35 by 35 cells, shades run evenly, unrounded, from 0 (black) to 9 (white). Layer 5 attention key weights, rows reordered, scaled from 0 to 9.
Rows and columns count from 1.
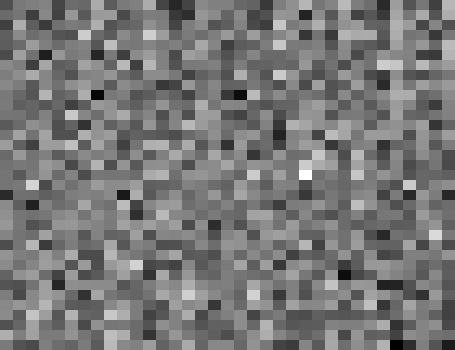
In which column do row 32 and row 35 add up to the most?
9
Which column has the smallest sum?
30
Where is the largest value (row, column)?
18, 24
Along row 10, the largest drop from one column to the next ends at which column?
8
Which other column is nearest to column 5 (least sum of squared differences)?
1
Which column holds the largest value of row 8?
22
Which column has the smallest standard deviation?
2
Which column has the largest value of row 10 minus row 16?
20
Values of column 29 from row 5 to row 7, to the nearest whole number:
3 4 4
